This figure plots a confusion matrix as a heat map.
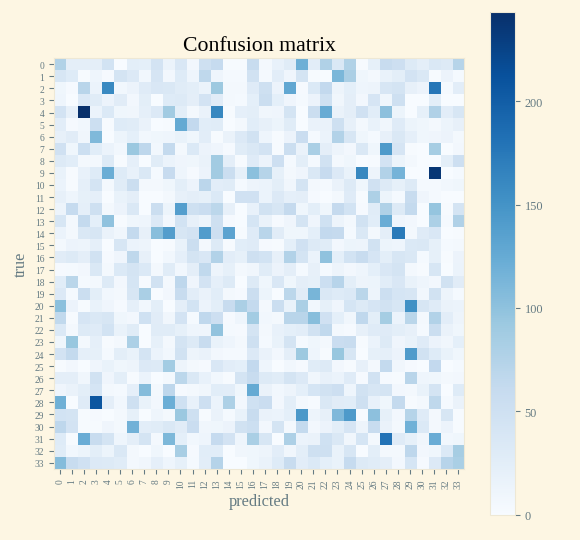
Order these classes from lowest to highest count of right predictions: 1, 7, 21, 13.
1, 13, 7, 21
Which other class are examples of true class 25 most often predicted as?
9
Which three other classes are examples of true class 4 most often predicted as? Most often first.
2, 13, 22
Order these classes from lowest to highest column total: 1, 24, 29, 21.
1, 21, 24, 29
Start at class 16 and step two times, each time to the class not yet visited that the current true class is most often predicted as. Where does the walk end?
13
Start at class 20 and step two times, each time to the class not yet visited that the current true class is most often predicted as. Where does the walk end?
24
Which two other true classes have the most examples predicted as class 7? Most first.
27, 19
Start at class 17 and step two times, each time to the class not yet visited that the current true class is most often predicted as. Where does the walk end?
10
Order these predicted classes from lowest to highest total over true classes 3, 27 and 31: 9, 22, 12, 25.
12, 25, 22, 9
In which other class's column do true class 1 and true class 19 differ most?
21
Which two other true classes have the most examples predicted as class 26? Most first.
29, 11
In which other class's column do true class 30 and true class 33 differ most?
6
